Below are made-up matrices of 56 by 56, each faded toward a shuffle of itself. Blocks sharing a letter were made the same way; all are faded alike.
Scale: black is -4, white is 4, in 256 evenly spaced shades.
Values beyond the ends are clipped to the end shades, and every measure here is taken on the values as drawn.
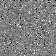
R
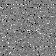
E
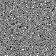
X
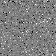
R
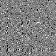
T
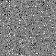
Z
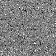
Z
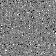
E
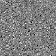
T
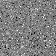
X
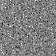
X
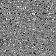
E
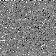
E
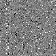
Z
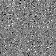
X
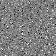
Z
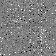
R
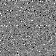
E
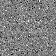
E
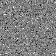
E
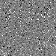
Z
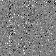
R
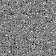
Z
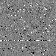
E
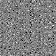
T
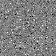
Z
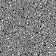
X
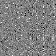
T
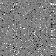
T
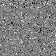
E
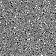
X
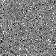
Z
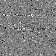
E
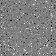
R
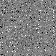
R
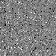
Z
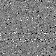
E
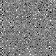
T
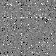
R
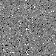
R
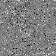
R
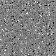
R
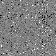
R
